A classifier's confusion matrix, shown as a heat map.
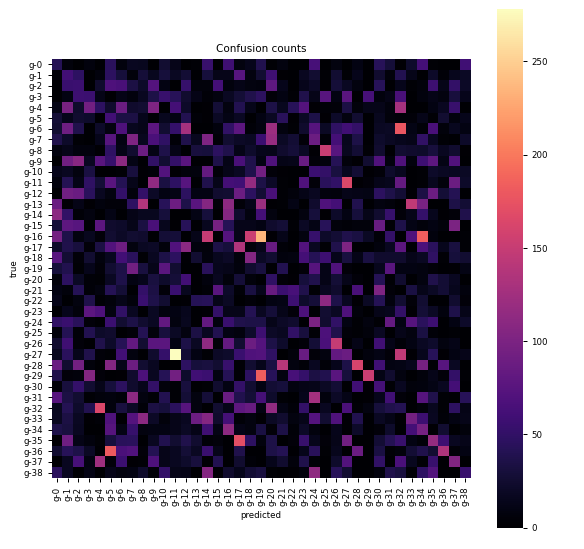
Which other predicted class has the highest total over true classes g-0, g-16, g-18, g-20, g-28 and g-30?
g-34
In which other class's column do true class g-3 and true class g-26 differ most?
g-14
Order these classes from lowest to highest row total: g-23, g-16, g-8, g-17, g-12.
g-23, g-8, g-12, g-17, g-16
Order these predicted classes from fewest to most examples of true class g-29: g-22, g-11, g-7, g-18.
g-7, g-18, g-22, g-11
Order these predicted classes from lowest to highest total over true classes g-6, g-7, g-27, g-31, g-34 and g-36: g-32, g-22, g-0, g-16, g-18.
g-22, g-18, g-0, g-16, g-32
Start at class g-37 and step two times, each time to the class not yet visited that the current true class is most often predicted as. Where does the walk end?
g-32
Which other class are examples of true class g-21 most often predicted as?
g-30
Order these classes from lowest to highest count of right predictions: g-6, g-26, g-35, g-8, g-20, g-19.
g-19, g-20, g-6, g-8, g-35, g-26
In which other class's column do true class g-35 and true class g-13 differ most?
g-17
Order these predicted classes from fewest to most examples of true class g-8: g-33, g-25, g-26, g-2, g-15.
g-2, g-33, g-15, g-26, g-25
